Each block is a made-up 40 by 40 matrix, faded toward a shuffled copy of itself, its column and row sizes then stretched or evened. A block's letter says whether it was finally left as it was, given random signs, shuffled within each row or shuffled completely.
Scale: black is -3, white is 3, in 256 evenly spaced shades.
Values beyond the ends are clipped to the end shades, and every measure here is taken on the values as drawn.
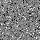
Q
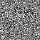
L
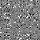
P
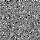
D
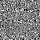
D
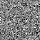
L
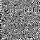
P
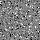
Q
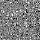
L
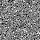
Q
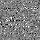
D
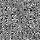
L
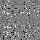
P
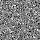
Q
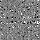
L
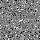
D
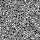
Q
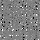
P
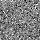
Q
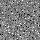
Q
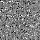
D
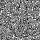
Q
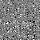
L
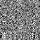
P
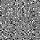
P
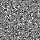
Q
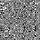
P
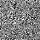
L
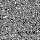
Q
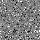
D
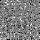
P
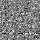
D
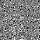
L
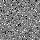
Q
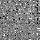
L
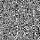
P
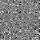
P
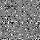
L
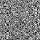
P
